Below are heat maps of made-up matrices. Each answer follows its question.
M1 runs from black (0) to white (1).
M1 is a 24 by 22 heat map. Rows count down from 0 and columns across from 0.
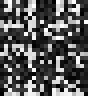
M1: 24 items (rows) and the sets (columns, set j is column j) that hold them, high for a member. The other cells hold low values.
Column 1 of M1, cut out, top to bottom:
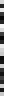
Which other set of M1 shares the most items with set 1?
7
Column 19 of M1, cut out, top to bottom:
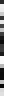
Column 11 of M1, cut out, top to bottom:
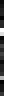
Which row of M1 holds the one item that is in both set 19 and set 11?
7
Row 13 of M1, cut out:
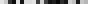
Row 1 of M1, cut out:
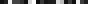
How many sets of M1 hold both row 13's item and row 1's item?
2
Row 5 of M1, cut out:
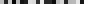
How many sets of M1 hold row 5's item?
12
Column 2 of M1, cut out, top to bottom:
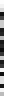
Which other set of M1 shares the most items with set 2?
14
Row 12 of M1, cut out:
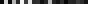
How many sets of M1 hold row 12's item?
5
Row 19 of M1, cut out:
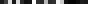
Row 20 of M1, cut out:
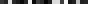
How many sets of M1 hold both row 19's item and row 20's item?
2
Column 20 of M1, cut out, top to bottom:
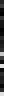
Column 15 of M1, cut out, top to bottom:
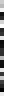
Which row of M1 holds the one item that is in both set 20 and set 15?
23
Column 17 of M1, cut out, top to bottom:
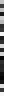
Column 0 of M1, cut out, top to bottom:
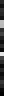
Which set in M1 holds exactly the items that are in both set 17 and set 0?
21
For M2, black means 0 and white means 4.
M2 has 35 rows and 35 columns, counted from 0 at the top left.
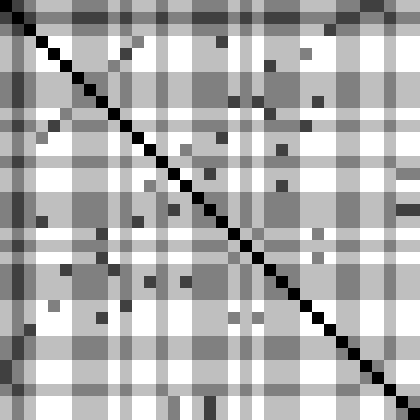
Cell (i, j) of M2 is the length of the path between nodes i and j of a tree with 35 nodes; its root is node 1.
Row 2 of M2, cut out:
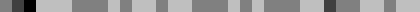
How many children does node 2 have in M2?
1
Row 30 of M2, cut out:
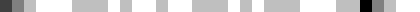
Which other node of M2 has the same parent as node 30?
31
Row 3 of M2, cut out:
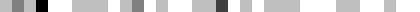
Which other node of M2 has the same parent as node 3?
11
